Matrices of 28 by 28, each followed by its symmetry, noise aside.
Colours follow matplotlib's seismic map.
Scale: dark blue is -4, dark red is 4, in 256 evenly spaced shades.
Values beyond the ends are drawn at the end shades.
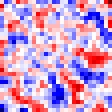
antisymmetric.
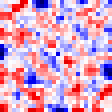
symmetric across the other diagonal.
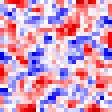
same after a half turn.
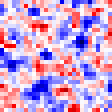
no symmetry.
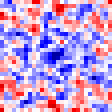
same after a half turn.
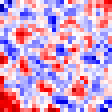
symmetric across the other diagonal.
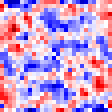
same after a half turn.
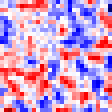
antisymmetric.
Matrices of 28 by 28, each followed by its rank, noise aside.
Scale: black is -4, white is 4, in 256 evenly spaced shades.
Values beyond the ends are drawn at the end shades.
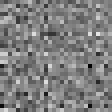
four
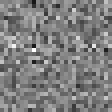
five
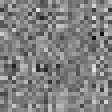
four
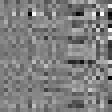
three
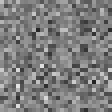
five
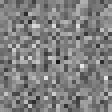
five
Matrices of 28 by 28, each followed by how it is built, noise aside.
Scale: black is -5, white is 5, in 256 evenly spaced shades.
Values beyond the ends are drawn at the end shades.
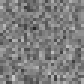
blocks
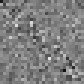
banded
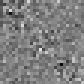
block diagonal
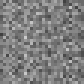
repeating rows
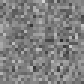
blocks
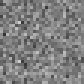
repeating rows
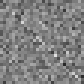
diagonal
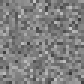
noise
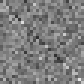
diagonal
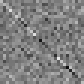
diagonal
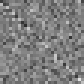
diagonal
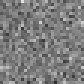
noise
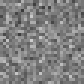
blocks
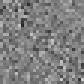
block diagonal
